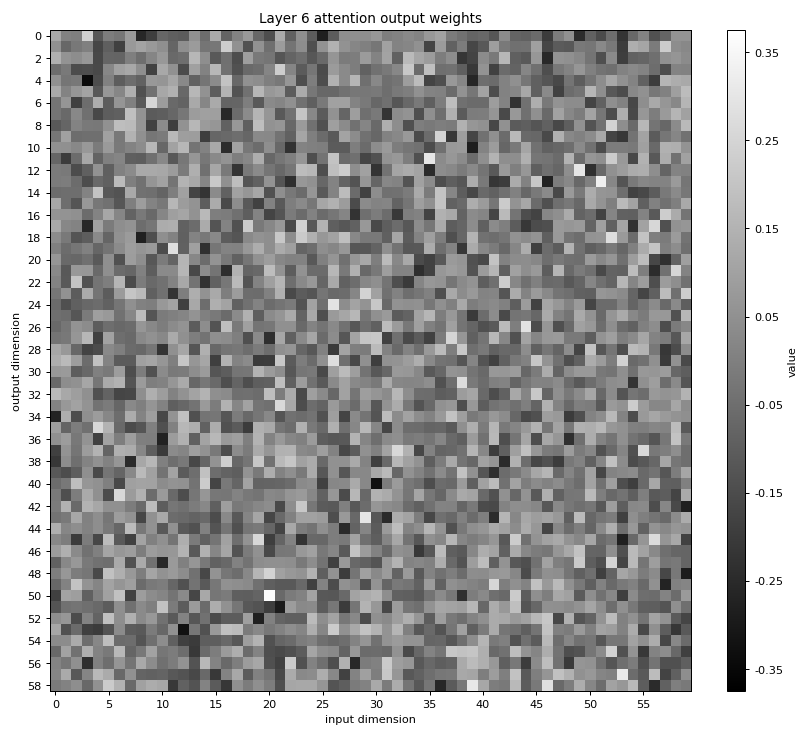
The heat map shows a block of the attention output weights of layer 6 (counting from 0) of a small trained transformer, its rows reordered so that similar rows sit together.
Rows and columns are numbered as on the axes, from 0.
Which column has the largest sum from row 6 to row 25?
26
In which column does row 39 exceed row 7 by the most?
31
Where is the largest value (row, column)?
50, 20
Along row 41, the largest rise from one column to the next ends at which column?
6
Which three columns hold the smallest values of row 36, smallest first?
10, 48, 4
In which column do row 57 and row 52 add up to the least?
15
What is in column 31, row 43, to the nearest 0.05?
-0.25
